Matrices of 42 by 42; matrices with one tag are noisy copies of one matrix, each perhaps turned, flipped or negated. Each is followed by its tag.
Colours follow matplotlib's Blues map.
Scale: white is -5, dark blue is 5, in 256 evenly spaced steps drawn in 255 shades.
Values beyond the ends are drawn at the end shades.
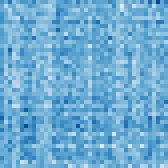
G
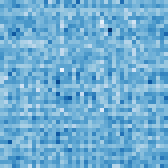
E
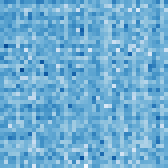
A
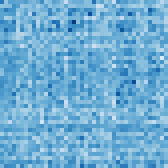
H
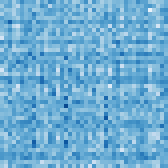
E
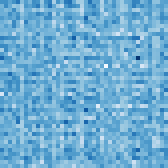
E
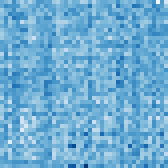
G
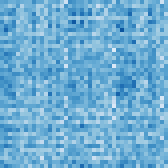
H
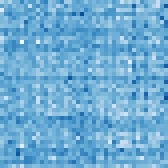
G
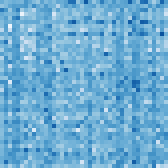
G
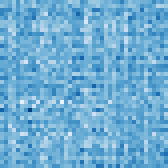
E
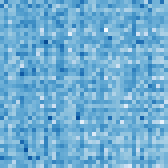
A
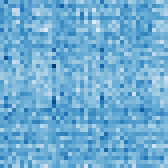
H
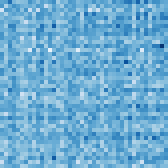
A
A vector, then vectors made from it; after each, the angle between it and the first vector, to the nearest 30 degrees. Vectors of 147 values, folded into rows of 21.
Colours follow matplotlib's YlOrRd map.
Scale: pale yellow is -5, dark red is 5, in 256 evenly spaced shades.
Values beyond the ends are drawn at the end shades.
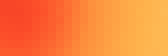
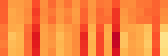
90 degrees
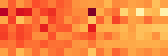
60 degrees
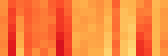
60 degrees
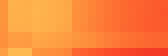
150 degrees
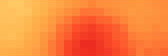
120 degrees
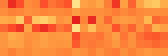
90 degrees
